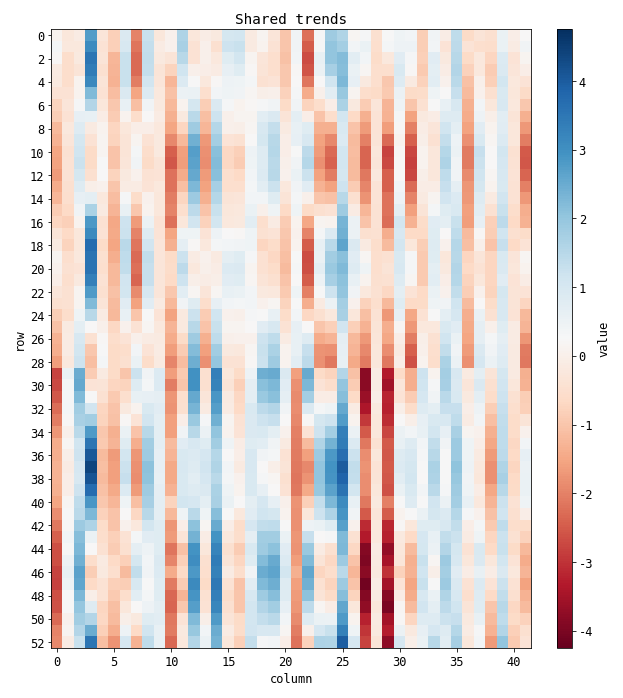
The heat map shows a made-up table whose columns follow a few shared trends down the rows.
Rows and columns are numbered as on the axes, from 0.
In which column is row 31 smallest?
27
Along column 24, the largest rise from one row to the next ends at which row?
29
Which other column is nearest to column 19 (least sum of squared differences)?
18
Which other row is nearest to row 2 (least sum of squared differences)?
20
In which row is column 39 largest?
52
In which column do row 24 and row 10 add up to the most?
12
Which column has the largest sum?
25
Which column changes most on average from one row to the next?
3
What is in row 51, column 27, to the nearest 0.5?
-3
